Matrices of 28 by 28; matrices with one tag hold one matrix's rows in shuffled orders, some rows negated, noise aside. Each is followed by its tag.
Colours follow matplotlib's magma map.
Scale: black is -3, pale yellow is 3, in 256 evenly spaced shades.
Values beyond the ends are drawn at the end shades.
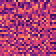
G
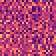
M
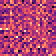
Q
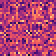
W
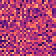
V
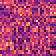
G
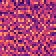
G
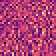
M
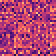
G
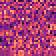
G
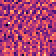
Q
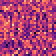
Q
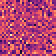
V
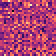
Q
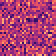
V
